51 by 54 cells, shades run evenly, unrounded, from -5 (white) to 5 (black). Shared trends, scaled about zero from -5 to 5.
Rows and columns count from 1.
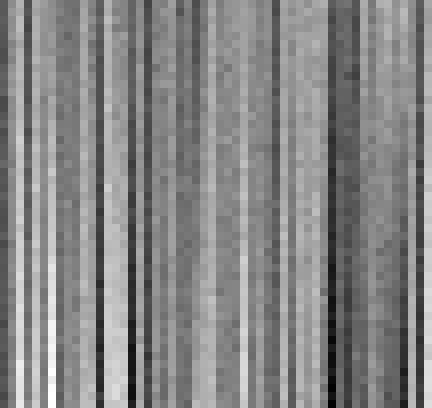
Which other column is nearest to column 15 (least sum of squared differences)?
16
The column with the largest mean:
42
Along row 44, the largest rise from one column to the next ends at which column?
17
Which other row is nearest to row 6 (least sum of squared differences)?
7
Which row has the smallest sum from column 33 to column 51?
1
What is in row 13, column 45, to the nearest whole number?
2
